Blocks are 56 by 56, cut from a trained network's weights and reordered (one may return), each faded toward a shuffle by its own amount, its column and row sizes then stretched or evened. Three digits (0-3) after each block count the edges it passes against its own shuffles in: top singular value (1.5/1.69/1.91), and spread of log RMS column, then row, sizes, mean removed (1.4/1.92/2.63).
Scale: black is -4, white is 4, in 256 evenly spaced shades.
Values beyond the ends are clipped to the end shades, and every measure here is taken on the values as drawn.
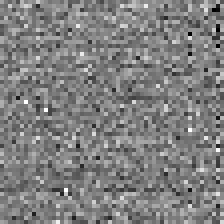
0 1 0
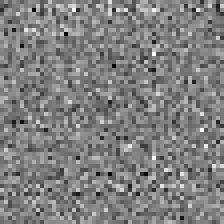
0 0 1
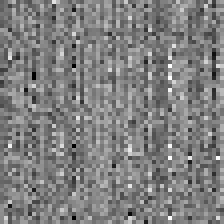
3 2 0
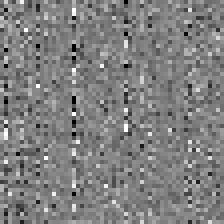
0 3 0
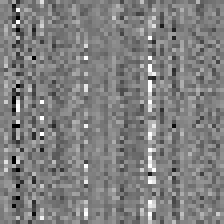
3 3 0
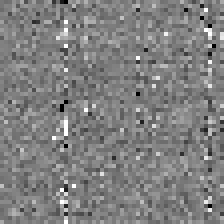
1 2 0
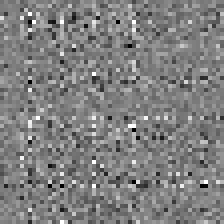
2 2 2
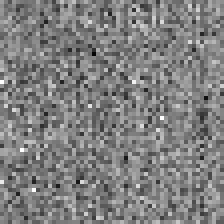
1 0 0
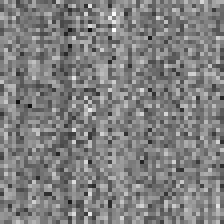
2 1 0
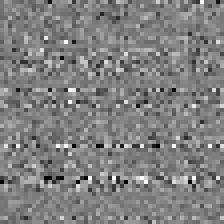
1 0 3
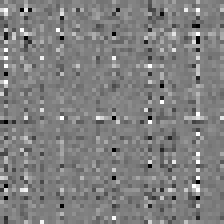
2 3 2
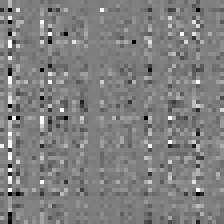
2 3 2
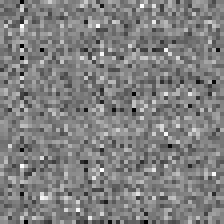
0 2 1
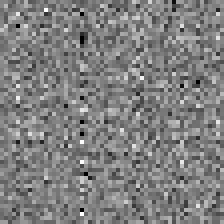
2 2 0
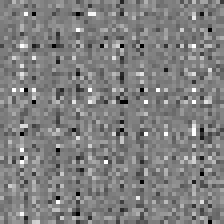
1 3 2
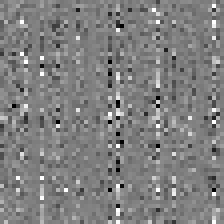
0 3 1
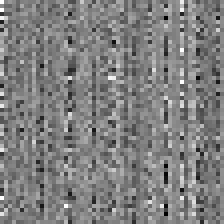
3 3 0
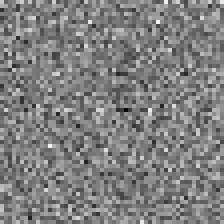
1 0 0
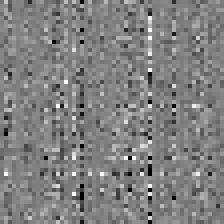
1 3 1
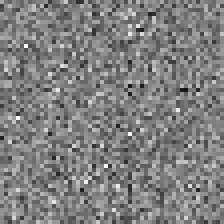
0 0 0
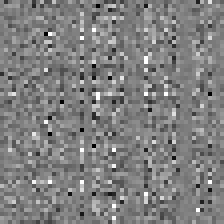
0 3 0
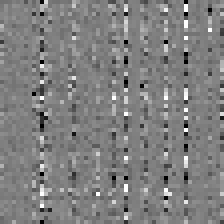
3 3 0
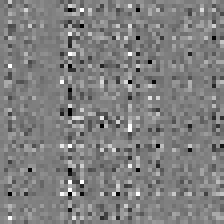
1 3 2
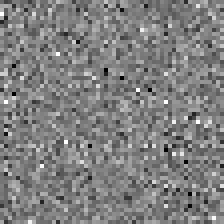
0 1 0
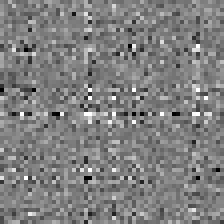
2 2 2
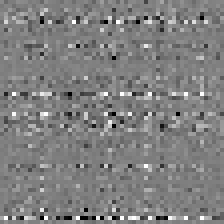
2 1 3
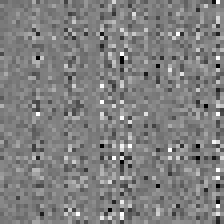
0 3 1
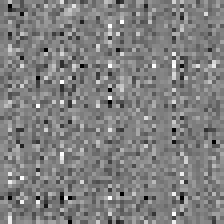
1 3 1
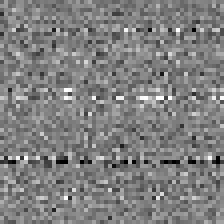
1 0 2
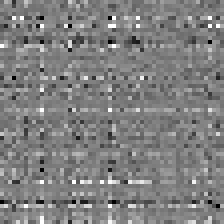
3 2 3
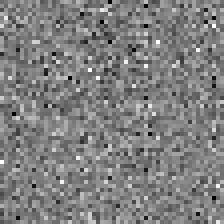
0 1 0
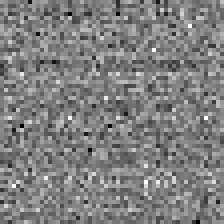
1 0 0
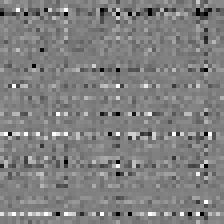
1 1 3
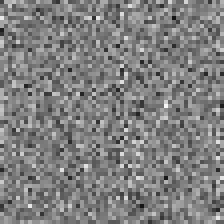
2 1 0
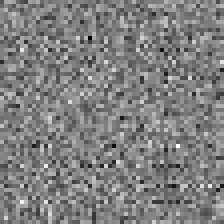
2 0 1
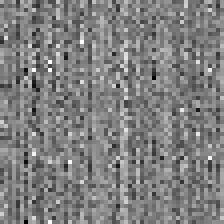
3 2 0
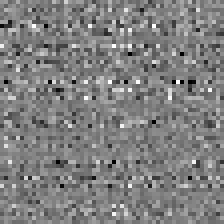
0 0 3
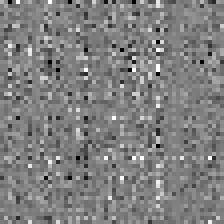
0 3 2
